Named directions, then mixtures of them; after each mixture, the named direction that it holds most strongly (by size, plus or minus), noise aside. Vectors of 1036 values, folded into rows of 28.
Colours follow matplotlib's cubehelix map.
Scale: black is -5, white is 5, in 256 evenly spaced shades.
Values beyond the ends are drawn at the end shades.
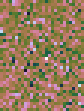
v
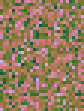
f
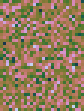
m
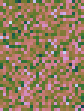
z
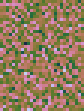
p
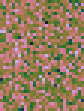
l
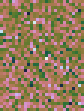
v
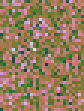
f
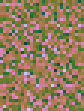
p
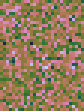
m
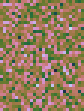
p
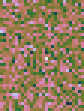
v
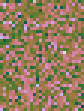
z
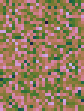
l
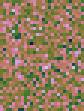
l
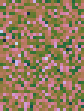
l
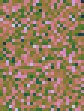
m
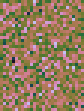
m
